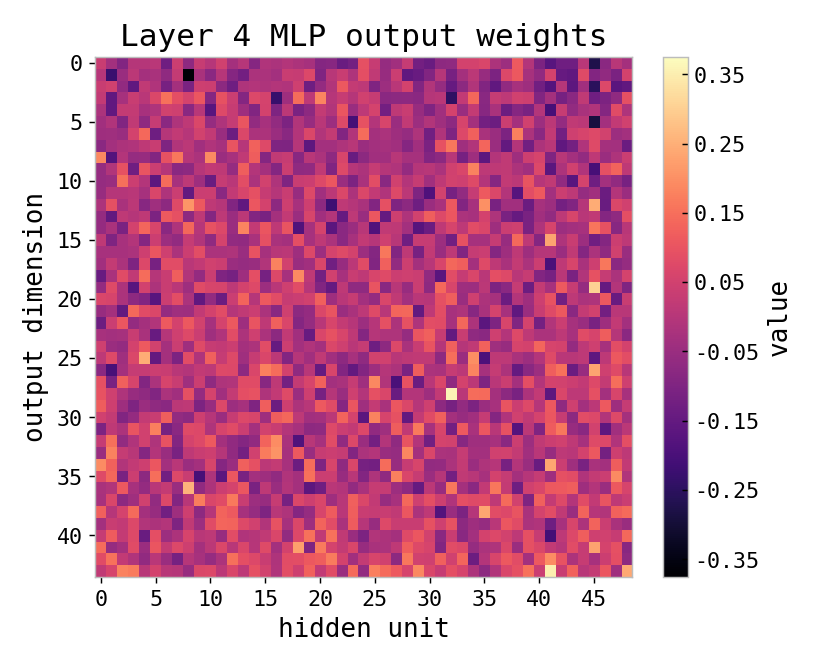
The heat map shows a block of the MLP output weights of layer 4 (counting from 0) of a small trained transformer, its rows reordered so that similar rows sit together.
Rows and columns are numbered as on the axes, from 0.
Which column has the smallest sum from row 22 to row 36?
24
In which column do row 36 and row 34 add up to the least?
20
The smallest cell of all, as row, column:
1, 8
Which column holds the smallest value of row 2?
45
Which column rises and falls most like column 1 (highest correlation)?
28
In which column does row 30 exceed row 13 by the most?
22
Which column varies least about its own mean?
44
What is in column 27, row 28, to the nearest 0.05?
-0.15
